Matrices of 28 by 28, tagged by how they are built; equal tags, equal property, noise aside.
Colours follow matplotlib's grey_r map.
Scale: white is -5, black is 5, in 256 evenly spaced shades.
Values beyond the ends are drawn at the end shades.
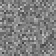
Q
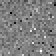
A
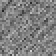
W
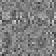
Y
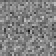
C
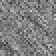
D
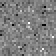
A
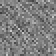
D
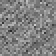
W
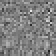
Y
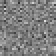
Y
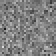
Q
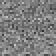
C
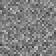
W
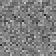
C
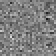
Y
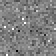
A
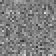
Y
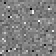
A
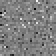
A
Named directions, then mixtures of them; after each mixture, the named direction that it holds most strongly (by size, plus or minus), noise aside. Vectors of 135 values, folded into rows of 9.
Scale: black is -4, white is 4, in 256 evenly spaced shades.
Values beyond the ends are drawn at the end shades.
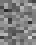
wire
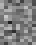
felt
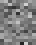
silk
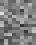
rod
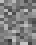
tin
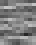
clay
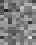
wire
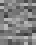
clay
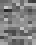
wire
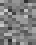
rod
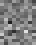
felt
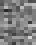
wire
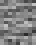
clay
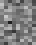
felt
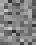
felt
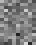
tin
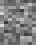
rod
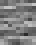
clay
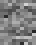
silk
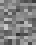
tin
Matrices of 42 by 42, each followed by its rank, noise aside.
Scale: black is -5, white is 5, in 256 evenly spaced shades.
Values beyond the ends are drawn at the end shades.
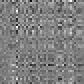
three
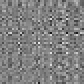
three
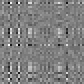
one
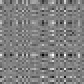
one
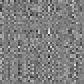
five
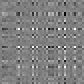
one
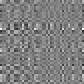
two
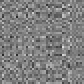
three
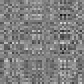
three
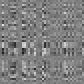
two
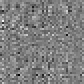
five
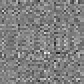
five
